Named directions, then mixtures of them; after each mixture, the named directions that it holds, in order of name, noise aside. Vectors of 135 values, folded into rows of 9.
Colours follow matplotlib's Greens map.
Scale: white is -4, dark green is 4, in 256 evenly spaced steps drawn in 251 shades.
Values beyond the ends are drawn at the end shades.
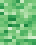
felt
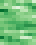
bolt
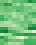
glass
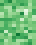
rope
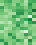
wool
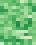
bolt, felt, wool.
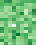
glass, rope, wool.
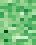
felt, glass, rope.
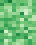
rope.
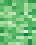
glass, rope, wool.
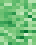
glass, wool.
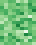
bolt, wool.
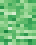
felt, glass, wool.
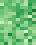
wool.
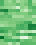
bolt, glass.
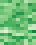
glass, wool.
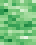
bolt, felt.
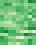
glass, wool.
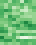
bolt, felt, glass.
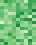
wool.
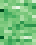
bolt.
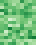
felt.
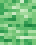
bolt, felt, glass.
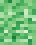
rope, wool.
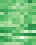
bolt, glass.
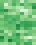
bolt, felt, rope.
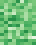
felt.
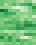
bolt.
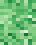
wool.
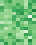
wool.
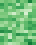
felt, glass, rope.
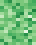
rope, wool.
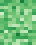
felt, rope.
